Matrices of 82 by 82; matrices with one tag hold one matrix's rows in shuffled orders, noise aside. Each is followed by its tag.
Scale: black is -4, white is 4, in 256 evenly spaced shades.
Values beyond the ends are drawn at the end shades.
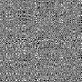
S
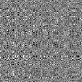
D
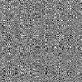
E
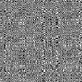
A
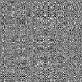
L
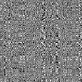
A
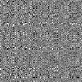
D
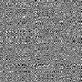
S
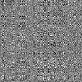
L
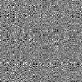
D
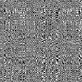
A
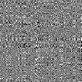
S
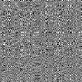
E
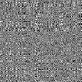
S
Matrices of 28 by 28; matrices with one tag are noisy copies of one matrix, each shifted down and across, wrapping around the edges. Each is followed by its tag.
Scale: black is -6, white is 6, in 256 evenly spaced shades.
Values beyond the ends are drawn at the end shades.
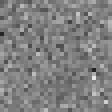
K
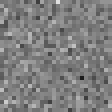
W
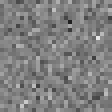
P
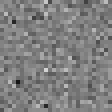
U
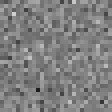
W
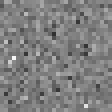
P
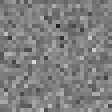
W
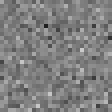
W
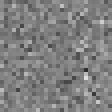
K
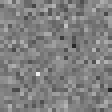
W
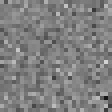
U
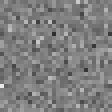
P
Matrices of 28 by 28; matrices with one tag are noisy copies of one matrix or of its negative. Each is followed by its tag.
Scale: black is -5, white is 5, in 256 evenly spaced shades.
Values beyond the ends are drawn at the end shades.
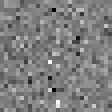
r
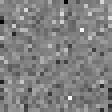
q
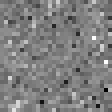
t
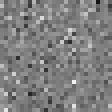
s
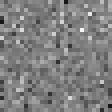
q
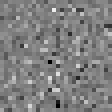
r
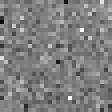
q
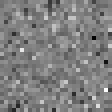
t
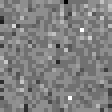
q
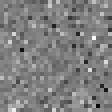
t
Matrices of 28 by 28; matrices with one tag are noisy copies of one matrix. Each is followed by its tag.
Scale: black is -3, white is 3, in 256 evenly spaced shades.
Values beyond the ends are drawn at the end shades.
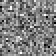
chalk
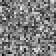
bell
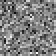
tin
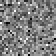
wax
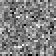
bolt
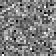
chalk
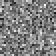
tin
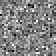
tin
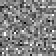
chalk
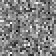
bolt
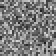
chalk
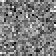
bolt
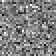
bolt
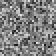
chalk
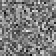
bolt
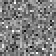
tin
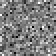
bolt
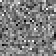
chalk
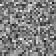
wax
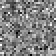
bolt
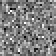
bolt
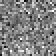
wax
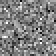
tin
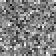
bolt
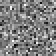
chalk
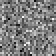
bolt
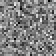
chalk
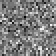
bell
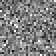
tin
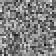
tin
